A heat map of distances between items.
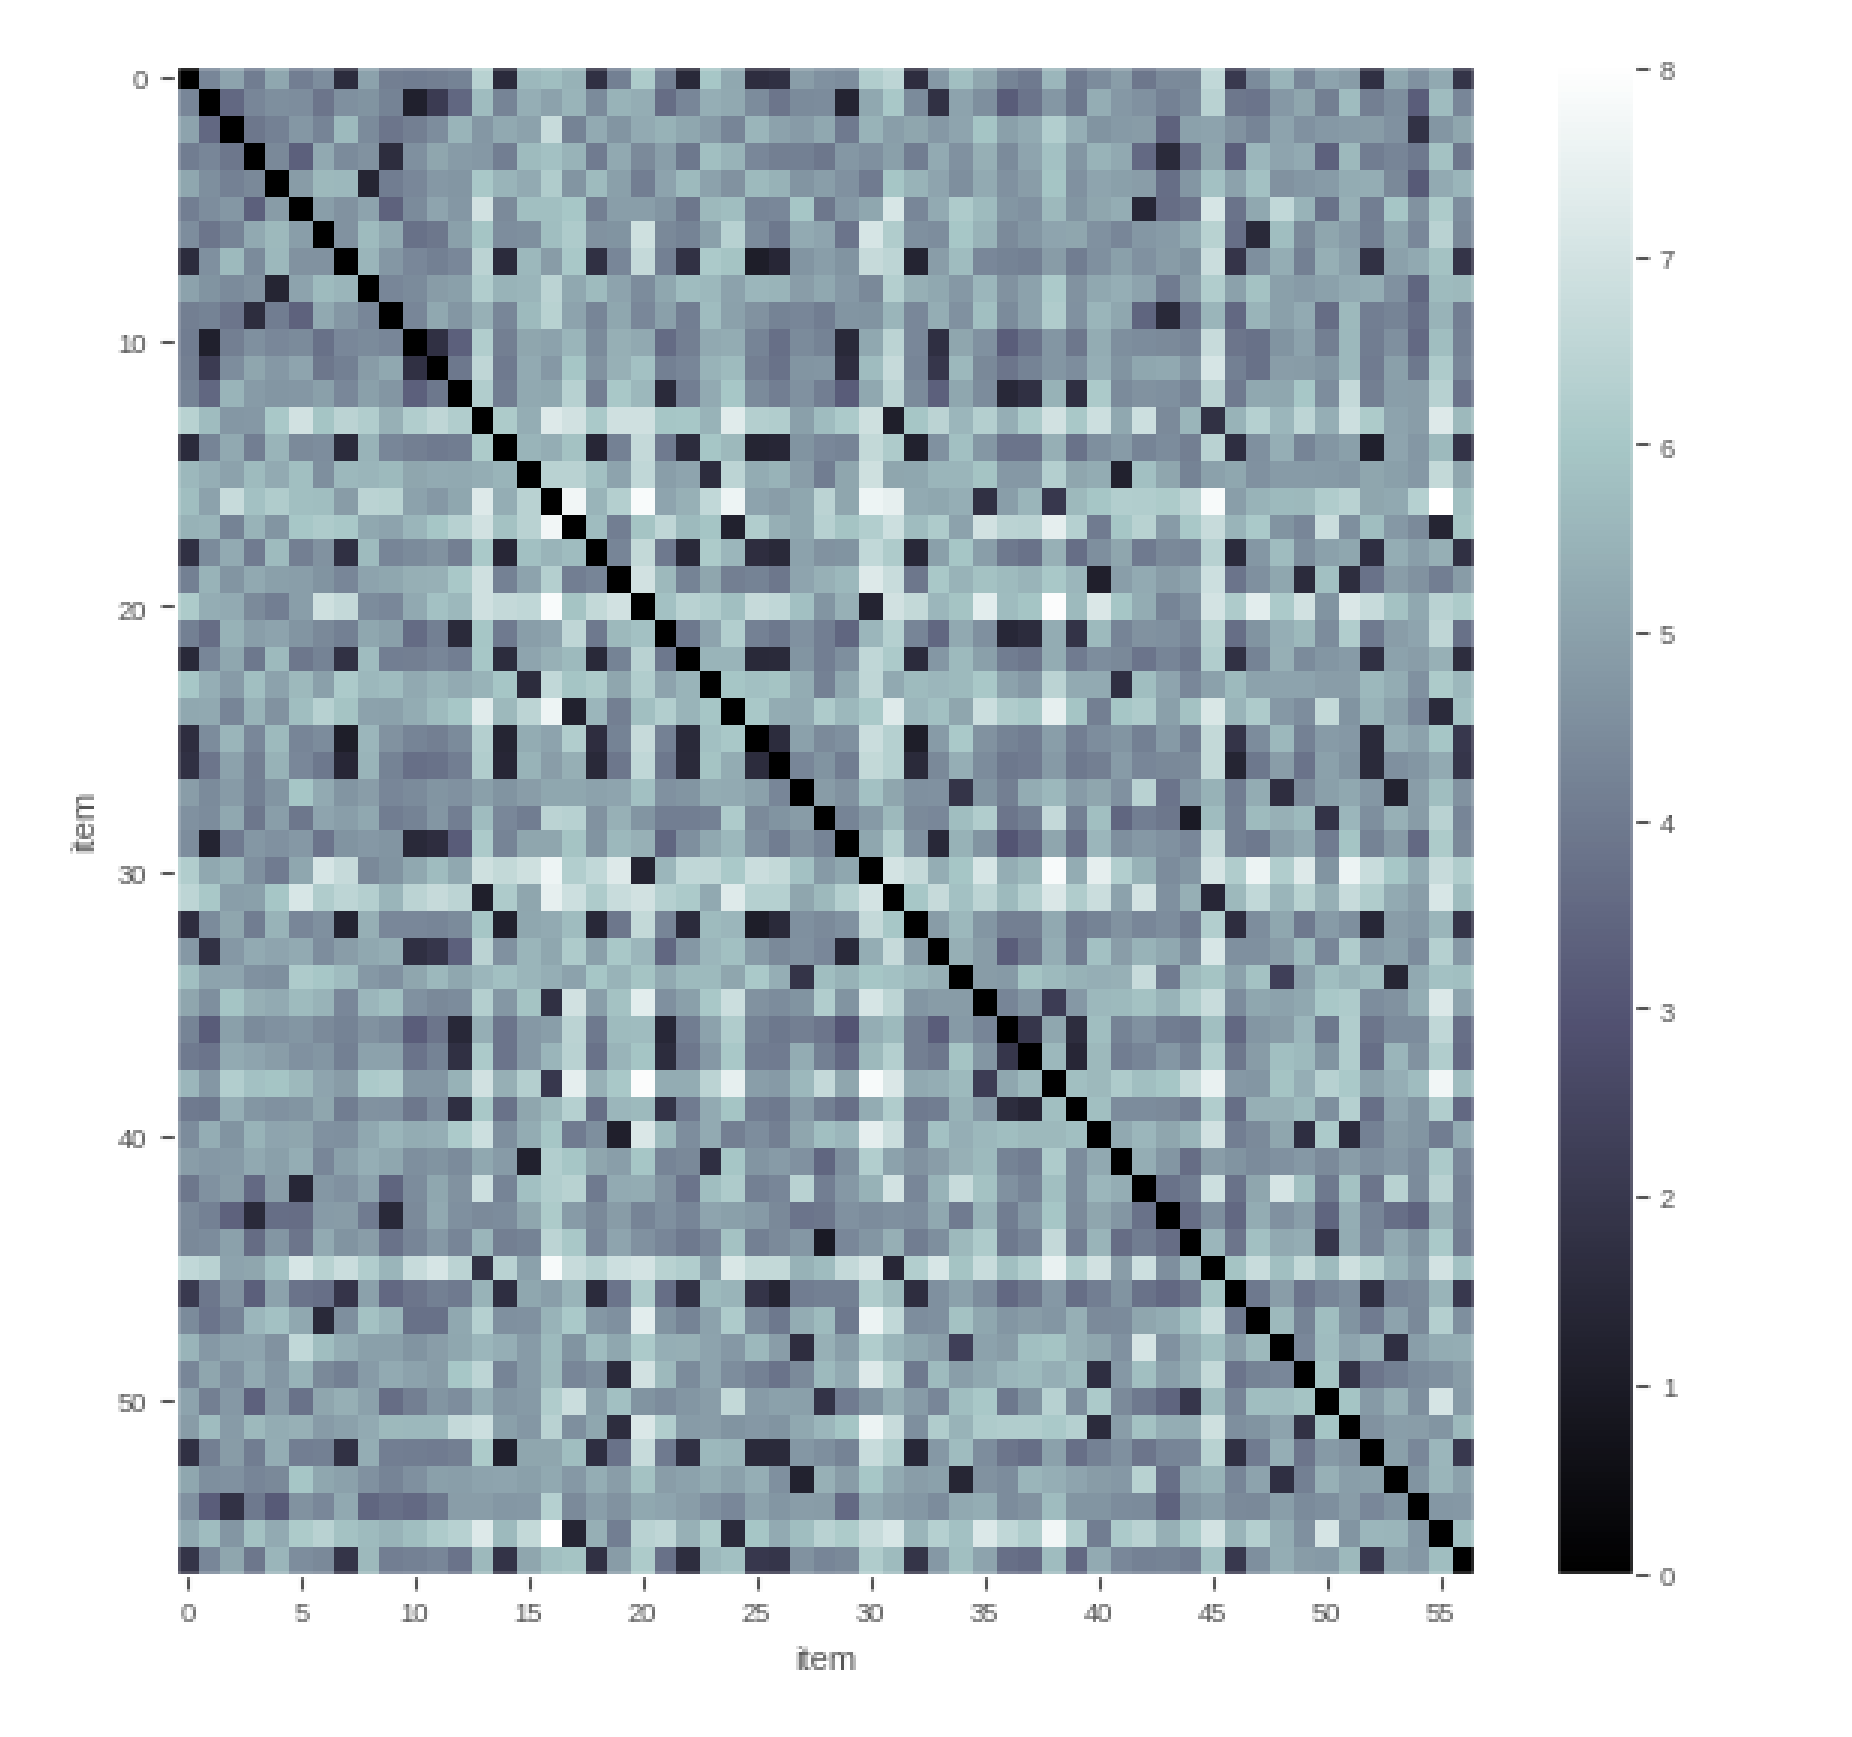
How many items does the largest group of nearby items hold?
11
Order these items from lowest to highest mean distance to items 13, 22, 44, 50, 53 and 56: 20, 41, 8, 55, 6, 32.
32, 41, 6, 8, 20, 55
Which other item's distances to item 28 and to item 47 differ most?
44
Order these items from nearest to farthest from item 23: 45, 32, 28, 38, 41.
41, 28, 45, 32, 38
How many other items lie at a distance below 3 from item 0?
10
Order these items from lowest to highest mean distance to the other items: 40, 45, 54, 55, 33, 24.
54, 33, 40, 24, 55, 45
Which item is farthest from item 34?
42
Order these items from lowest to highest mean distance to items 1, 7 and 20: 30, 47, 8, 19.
30, 8, 47, 19
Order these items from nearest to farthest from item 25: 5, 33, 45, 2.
5, 33, 2, 45
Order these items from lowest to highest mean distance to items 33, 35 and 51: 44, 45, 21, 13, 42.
21, 44, 42, 13, 45
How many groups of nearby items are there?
16
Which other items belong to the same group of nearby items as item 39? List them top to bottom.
12, 21, 36, 37
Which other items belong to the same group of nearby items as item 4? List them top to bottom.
8
